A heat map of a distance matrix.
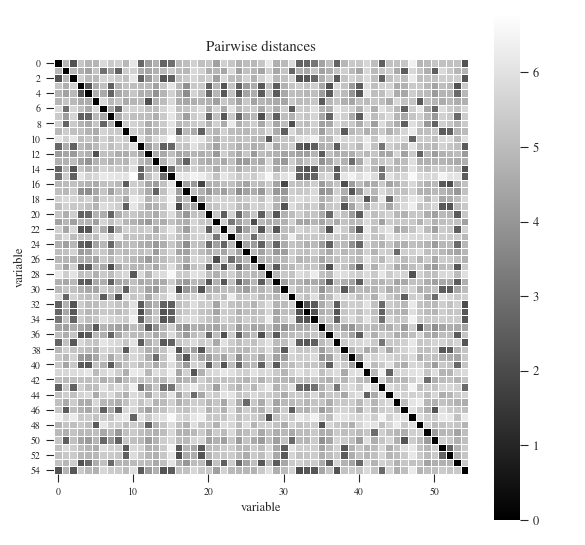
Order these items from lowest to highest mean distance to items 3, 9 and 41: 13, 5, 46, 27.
27, 5, 13, 46
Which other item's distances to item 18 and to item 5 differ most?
48
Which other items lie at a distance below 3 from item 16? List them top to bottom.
9, 19, 30, 38, 51, 52
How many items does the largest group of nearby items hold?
11
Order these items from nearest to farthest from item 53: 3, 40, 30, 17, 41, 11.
3, 40, 17, 30, 11, 41
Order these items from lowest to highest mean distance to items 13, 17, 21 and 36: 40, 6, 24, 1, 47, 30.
24, 40, 30, 1, 6, 47
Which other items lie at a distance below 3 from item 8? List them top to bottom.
1, 6, 31, 46, 50
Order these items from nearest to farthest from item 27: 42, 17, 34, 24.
24, 17, 42, 34
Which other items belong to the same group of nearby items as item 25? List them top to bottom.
45
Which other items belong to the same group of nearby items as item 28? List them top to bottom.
10, 47
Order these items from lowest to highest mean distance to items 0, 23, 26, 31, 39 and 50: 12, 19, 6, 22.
12, 6, 22, 19
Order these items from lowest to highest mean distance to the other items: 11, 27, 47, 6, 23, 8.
27, 11, 8, 6, 23, 47
